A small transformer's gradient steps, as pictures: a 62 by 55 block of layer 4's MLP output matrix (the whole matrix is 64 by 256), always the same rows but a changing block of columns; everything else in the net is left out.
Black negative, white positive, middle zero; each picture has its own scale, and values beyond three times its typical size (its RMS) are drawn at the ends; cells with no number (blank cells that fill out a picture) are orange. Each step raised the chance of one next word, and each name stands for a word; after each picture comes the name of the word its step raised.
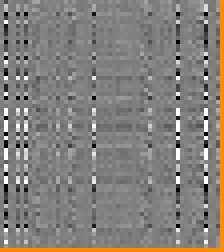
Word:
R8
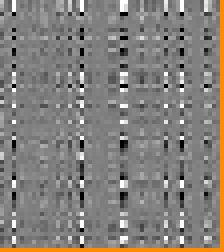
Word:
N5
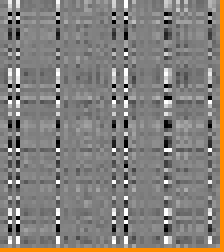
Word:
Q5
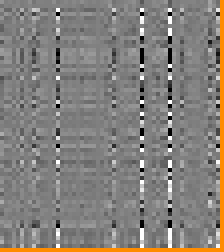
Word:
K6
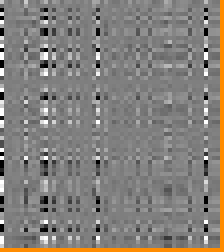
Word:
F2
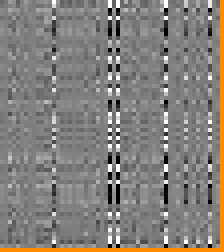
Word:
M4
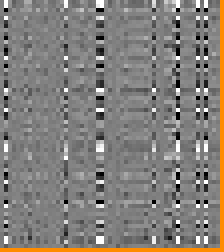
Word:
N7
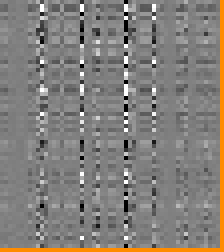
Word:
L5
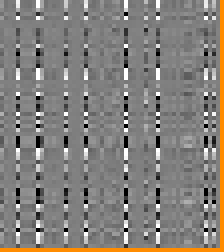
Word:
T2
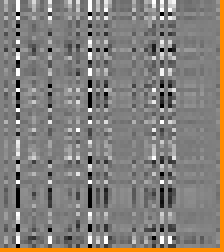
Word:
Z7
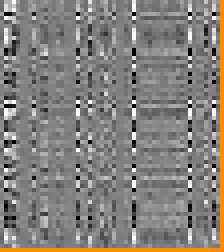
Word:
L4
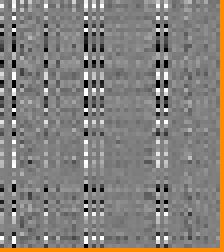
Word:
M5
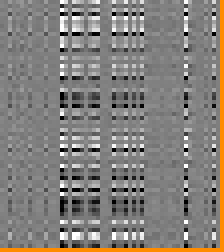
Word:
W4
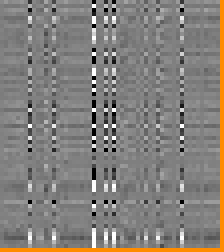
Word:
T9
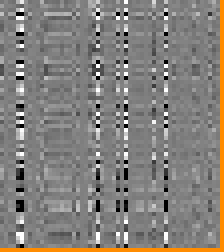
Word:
W4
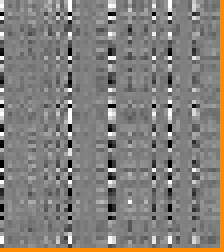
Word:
L4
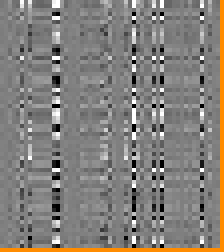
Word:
L4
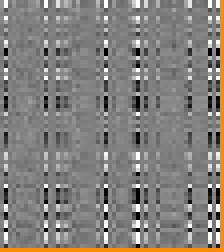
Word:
T2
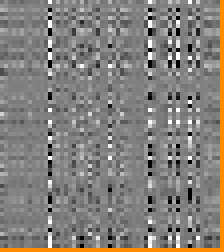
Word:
F2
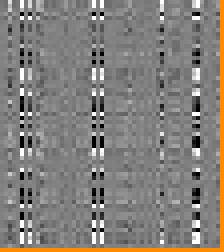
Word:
T2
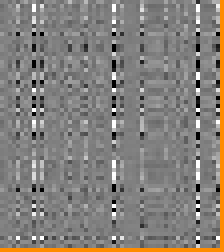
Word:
M5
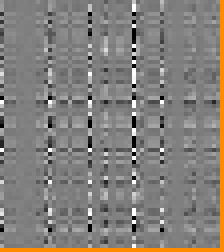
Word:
Q5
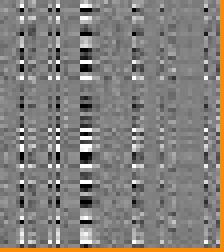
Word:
M4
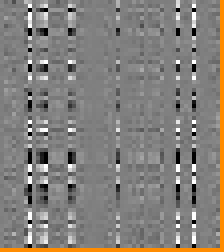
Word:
M4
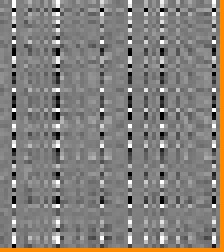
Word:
N7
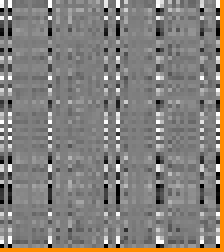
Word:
M4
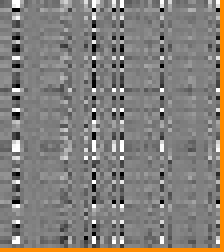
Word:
N7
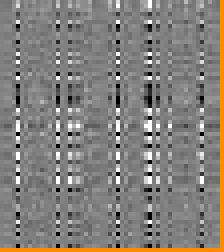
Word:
R8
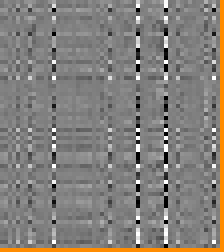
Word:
M4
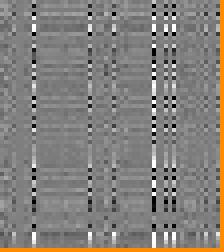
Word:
W4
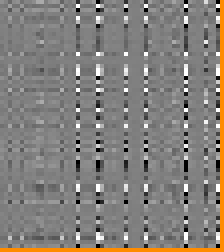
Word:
T9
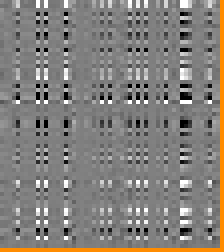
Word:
Q5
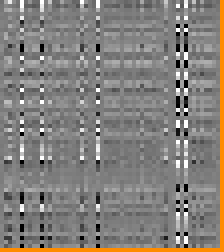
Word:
M5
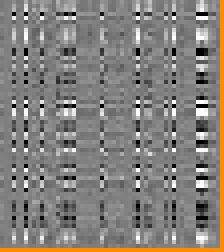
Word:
L4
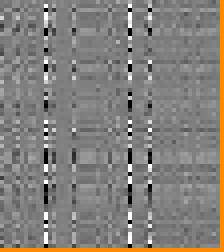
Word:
M4
